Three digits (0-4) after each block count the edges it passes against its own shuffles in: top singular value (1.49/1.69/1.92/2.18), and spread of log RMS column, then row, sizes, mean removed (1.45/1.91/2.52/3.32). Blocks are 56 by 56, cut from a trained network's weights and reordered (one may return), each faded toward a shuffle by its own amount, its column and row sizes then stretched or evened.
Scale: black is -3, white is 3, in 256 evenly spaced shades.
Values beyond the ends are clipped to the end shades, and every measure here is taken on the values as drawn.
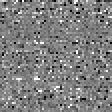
0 1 3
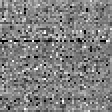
1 1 1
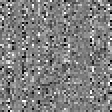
0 4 0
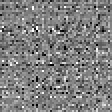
0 2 2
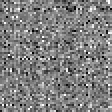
1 0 2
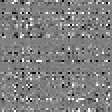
1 3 4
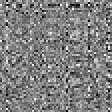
3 2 1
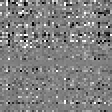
1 2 4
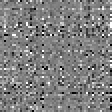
2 3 3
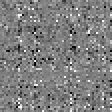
0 2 2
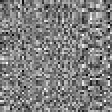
4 3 0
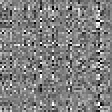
4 4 2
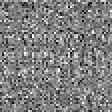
3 1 1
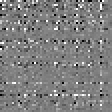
1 3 4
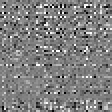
3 2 4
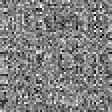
3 2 0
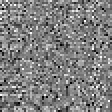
2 1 0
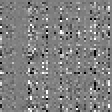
1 4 3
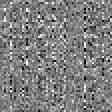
2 3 1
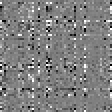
3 4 3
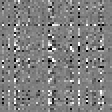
4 4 3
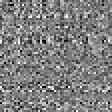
4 1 3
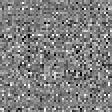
2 2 3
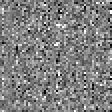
0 3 0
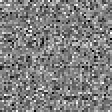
2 0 1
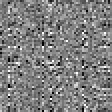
3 3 1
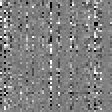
1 4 1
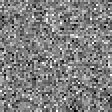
0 0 0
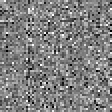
2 2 1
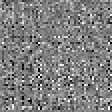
3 2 3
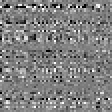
4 2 4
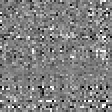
2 2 3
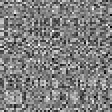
4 0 1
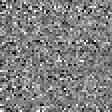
1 0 3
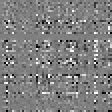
0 3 4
